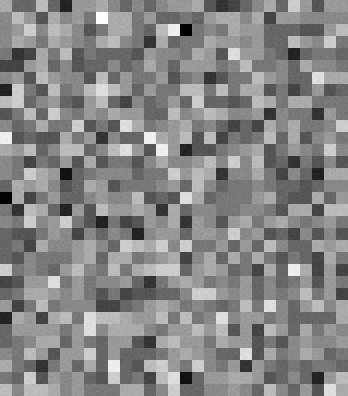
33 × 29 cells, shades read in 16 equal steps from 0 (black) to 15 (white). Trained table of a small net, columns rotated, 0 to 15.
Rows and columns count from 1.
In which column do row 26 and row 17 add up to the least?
1
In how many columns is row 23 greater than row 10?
13
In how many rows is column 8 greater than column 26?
14
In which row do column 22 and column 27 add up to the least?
23
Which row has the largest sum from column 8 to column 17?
27
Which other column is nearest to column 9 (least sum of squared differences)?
2
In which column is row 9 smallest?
11
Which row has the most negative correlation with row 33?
8
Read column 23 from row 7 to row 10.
9 5 10 3
